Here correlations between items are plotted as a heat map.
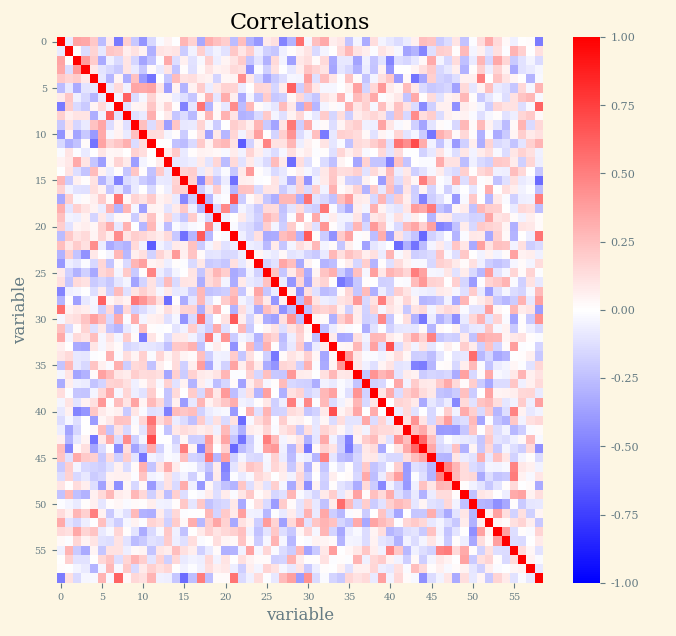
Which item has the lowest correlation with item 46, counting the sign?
20
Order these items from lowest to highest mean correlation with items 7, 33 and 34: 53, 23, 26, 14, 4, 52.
26, 53, 52, 4, 14, 23
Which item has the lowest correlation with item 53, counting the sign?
50
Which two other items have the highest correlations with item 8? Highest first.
6, 43
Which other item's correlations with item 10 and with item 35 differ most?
4
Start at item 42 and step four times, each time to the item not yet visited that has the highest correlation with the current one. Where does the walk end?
15
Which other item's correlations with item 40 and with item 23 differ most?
13
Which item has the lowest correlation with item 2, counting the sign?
40
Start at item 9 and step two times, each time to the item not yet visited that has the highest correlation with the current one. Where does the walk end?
5
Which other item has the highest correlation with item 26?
44
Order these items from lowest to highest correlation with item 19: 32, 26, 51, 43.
51, 32, 43, 26
